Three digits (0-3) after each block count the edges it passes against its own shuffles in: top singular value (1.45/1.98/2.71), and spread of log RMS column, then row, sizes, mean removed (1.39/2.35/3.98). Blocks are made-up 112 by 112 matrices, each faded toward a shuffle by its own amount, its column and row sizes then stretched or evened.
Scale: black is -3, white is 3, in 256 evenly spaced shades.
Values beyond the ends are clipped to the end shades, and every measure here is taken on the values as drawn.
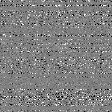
0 1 3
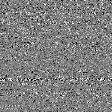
0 0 2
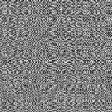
3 1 2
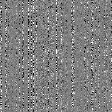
1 3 0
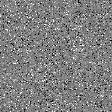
1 1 1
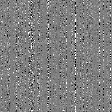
1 3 0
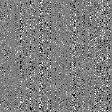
0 3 0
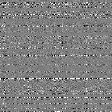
2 1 3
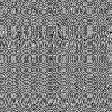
3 0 0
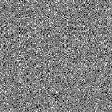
2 1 0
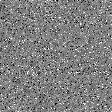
0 0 1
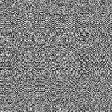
3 0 2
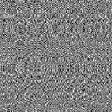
3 1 1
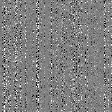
0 3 0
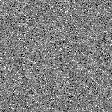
1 0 0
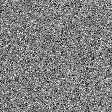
0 0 1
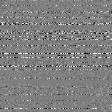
2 0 3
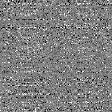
2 1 2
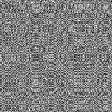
3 1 0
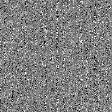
0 2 0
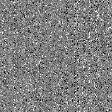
1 2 0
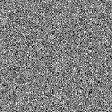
2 1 0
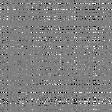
2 2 3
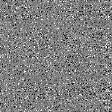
1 1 2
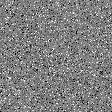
0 0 0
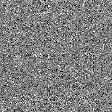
1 1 1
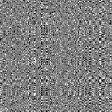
3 2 1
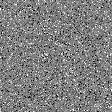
1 0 0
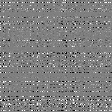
2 2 3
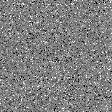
0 0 1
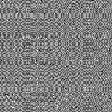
3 1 0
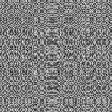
3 1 0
